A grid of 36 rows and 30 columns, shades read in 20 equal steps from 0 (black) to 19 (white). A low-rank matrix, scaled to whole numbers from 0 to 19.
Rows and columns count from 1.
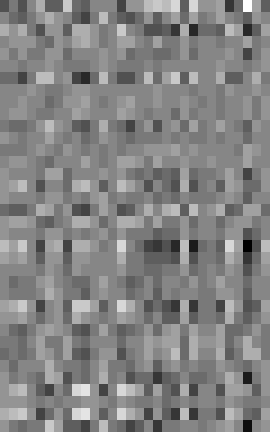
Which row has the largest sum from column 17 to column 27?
1
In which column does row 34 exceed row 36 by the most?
28
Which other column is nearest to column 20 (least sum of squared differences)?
22
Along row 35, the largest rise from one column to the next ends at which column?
21
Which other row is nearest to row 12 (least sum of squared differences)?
6
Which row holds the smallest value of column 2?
18
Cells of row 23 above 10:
6
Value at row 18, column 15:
7
